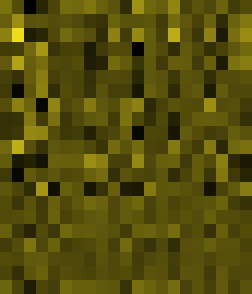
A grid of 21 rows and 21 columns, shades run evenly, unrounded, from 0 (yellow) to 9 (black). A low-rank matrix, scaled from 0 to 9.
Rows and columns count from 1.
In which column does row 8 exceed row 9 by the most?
4
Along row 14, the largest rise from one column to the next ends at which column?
5
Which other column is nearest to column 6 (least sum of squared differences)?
7
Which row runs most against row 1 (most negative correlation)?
10
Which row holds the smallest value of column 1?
3
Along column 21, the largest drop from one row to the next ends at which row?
14
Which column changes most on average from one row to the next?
2
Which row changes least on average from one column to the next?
19
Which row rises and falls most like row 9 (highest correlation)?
18
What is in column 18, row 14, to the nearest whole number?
8
